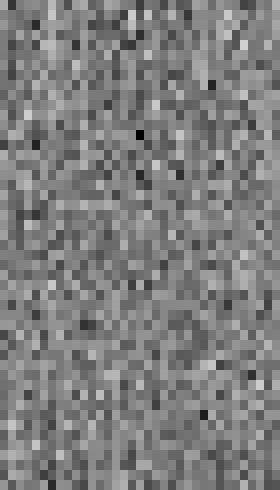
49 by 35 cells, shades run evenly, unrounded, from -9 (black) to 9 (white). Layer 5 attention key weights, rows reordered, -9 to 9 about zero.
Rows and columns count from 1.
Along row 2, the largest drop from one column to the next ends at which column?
18
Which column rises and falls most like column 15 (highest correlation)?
13
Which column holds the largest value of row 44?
33
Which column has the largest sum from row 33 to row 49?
15
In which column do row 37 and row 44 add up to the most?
27
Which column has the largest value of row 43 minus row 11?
2
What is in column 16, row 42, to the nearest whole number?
-1
